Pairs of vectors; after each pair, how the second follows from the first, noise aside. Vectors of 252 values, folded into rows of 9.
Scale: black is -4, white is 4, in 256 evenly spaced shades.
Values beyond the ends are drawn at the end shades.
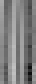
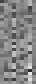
sign-scrambled.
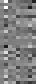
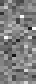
shuffled.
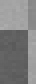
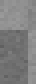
shrunk.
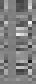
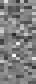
shuffled.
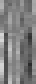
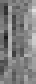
wrapped around, negated.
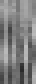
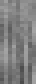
shrunk.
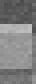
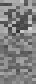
sign-scrambled.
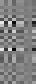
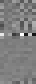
reversed, negated, partly zeroed.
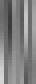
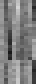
wrapped around, negated.
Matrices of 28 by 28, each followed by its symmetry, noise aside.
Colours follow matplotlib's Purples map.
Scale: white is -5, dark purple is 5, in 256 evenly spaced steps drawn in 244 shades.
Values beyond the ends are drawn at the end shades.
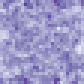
same after a half turn.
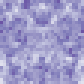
mirrored left to right.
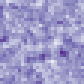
antisymmetric.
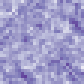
symmetric.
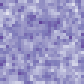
no symmetry.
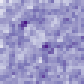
symmetric.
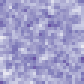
same after a half turn.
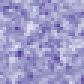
no symmetry.
